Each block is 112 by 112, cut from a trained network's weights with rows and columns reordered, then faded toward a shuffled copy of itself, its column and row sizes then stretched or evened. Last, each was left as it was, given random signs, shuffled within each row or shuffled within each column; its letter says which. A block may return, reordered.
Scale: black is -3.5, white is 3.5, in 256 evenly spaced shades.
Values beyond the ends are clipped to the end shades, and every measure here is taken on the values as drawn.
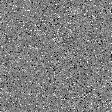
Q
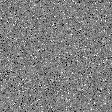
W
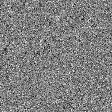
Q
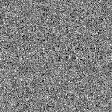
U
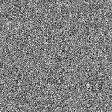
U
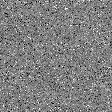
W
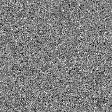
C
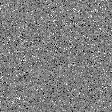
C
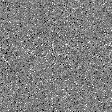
C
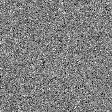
Q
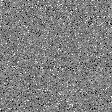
W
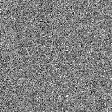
U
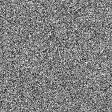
W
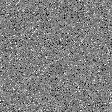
W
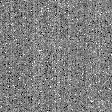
Q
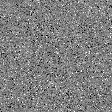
W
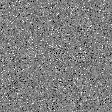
C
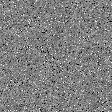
W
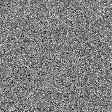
W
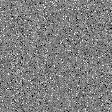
C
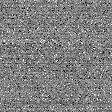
W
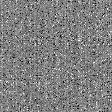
U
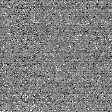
U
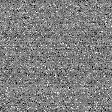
W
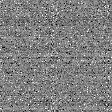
U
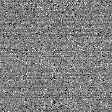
U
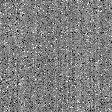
U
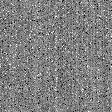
Q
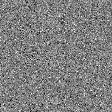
U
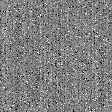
U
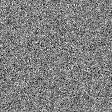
W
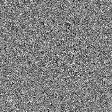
C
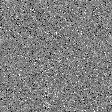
W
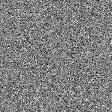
Q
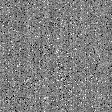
U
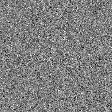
C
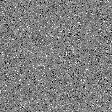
Q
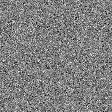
W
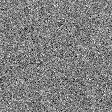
W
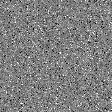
Q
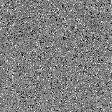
Q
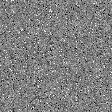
Q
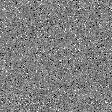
C
